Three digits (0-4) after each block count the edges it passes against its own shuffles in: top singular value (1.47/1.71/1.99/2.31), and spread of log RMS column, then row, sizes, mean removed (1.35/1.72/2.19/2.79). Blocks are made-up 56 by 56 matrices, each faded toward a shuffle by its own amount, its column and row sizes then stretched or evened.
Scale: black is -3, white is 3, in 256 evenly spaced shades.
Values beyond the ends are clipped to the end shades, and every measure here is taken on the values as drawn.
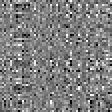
4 3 3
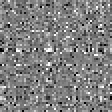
3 1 3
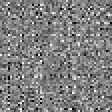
3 2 3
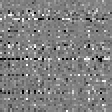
3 2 4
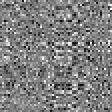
4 1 2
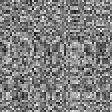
4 1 0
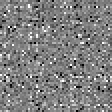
1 1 2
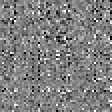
3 3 3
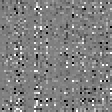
0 4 3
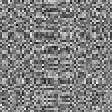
4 3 1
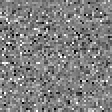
0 0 2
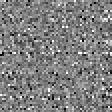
2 1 2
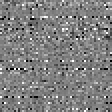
1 1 4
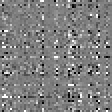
0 4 4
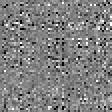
2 3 3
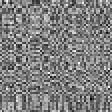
4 1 0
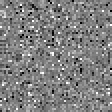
1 2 1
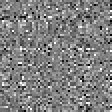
3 2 1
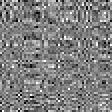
4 1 3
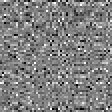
4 1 3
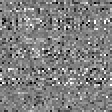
2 0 4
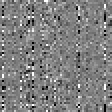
3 4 1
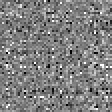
1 3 2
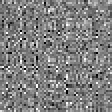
3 3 1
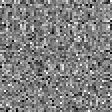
3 0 0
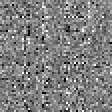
2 3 2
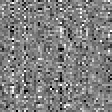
3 3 0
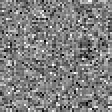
2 0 0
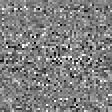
0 0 3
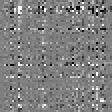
2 4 4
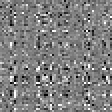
4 4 3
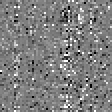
2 3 0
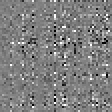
1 4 3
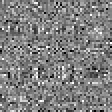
3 0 3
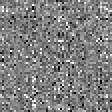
1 3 0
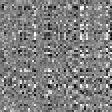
4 4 3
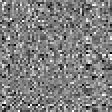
3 2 2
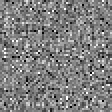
1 2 1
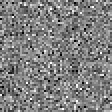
1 0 0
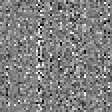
0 4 1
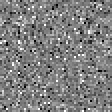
1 1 0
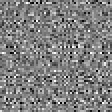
4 0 4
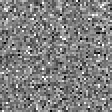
0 1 0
